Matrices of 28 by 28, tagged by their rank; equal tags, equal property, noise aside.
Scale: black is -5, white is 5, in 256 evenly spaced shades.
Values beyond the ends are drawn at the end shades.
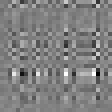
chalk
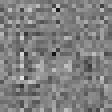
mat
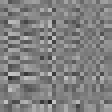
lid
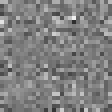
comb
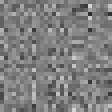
comb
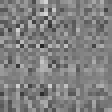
mat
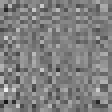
comb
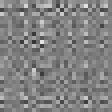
lid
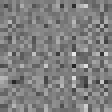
lid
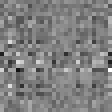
lid
